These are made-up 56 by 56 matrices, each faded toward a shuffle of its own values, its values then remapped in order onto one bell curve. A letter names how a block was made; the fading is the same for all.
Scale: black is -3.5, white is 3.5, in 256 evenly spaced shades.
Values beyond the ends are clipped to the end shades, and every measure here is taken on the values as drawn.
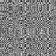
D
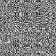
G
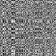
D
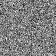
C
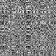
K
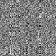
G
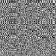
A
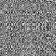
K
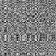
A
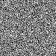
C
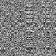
K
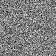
C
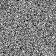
C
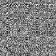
G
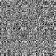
G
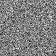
C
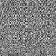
G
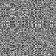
A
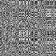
A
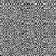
A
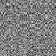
K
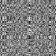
D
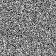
C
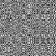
A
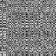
D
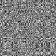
K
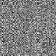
G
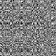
A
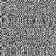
K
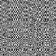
D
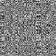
G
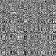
K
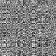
A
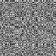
A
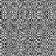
D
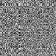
G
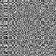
D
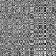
D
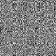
G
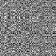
K
